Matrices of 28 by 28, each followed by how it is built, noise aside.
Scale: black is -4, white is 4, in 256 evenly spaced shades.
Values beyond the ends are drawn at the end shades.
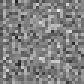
repeating rows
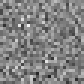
noise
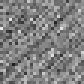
Hankel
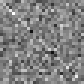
diagonal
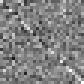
diagonal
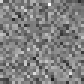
Toeplitz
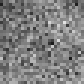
smooth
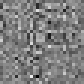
low rank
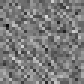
Toeplitz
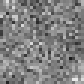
smooth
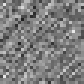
Hankel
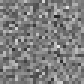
repeating rows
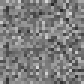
repeating rows
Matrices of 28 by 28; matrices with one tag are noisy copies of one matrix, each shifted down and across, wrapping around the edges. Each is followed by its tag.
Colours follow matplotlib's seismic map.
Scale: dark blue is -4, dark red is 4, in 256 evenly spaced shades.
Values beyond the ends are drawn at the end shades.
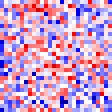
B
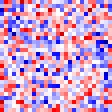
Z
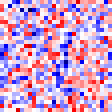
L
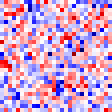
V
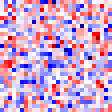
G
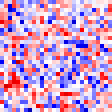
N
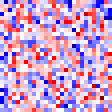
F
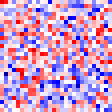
G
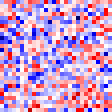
B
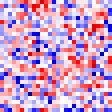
N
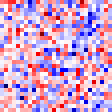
L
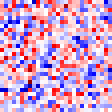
L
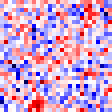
N
